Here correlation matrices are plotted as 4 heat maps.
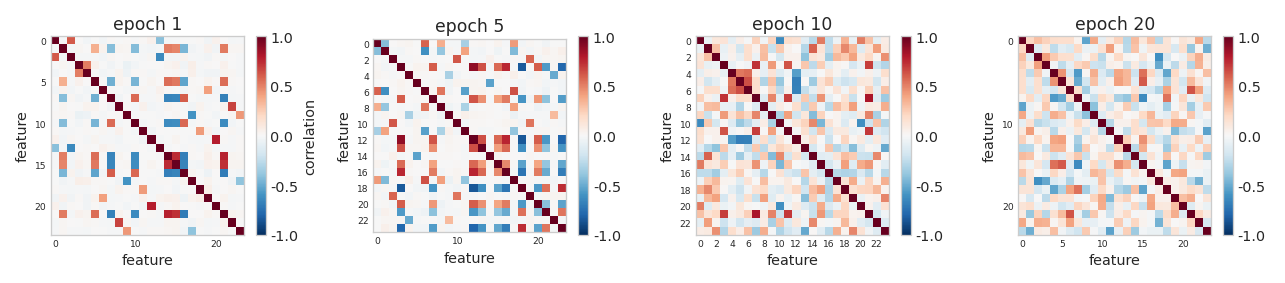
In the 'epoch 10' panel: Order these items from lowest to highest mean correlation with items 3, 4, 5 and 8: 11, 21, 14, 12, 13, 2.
12, 14, 13, 2, 11, 21
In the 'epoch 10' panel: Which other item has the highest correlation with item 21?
7
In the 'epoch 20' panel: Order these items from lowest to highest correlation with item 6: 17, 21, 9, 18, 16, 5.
17, 16, 9, 5, 18, 21
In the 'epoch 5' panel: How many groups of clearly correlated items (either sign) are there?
5
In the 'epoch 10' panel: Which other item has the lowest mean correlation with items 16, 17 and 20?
10
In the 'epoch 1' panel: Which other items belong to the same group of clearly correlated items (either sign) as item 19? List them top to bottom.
6
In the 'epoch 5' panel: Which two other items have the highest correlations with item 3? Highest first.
12, 16
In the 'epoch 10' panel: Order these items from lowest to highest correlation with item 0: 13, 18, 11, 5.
13, 5, 11, 18
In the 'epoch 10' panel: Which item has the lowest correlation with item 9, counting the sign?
14
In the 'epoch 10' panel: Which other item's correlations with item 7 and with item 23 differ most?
3
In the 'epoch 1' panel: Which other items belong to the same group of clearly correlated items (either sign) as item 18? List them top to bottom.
11
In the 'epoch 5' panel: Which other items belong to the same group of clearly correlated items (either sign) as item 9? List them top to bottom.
4, 22
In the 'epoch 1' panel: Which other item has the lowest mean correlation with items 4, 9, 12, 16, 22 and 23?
17
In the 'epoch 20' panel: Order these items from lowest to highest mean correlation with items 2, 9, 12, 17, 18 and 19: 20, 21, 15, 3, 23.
3, 23, 15, 20, 21
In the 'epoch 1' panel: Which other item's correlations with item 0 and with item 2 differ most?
13
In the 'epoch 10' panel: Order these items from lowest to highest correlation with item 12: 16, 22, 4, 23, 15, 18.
4, 16, 23, 15, 22, 18
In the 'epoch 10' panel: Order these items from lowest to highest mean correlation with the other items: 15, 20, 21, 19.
20, 19, 15, 21
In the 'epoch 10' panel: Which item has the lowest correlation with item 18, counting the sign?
16
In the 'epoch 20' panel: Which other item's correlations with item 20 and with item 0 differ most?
8
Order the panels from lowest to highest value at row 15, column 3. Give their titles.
epoch 20, epoch 1, epoch 10, epoch 5
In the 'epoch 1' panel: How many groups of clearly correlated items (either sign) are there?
8
